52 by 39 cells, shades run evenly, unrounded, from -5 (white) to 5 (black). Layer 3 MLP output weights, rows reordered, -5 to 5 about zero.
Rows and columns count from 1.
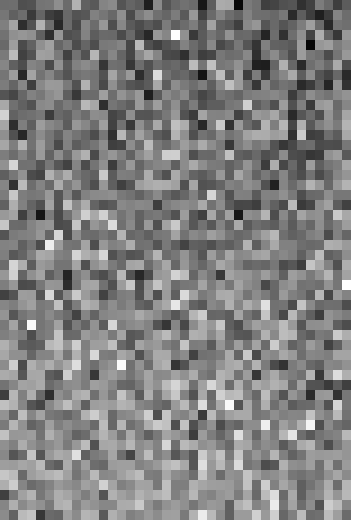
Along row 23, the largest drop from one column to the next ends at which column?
9
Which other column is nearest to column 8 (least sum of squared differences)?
16
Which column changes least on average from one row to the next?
8
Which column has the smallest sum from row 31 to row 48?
19
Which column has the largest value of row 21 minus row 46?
27
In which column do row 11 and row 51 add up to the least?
28
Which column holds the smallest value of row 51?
31
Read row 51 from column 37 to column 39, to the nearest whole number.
-3 -2 0
